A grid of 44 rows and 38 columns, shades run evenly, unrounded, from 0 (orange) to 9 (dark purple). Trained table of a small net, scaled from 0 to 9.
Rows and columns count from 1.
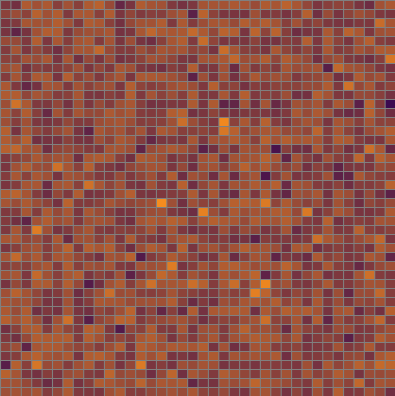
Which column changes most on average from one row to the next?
19
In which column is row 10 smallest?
34
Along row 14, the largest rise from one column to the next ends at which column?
23
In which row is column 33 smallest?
8
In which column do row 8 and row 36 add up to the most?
32
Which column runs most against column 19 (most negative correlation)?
9
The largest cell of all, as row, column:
12, 38
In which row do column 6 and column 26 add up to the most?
20
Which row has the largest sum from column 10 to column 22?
26
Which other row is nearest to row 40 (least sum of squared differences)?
18
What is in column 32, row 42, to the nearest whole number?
5
